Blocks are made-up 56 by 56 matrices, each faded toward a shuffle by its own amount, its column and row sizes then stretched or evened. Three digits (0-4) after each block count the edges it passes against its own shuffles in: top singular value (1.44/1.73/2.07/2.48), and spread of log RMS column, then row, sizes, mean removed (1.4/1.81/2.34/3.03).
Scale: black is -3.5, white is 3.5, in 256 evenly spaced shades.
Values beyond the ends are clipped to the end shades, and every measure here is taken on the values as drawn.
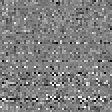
2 1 4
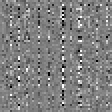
3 4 1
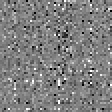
0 3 2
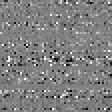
0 1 4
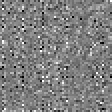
2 2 2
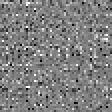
2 2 1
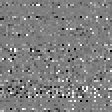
0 0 4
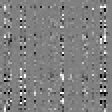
3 4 2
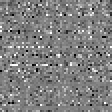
1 2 4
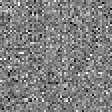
2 0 0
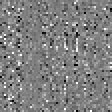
1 3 0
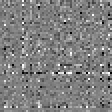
2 3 3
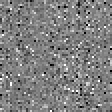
0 3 0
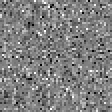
2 0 0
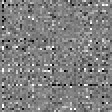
2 2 3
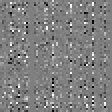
1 4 2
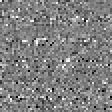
0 0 3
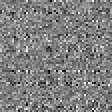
2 1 3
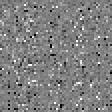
0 2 1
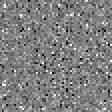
0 1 0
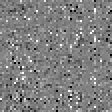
0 2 2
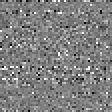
0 0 3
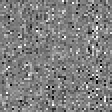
1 3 0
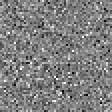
1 0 0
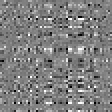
4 3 4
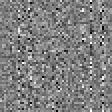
2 3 0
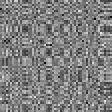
4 3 0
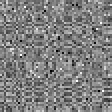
4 0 0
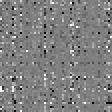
0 4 3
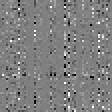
2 4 2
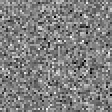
0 1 0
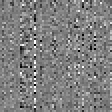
2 4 1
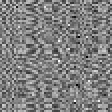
4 0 1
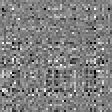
3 3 3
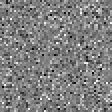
1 0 0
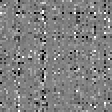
1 4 2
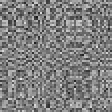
4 0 2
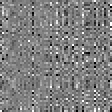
4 4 1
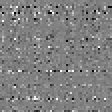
1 2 3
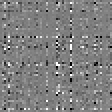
2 4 3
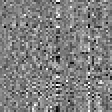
3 3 1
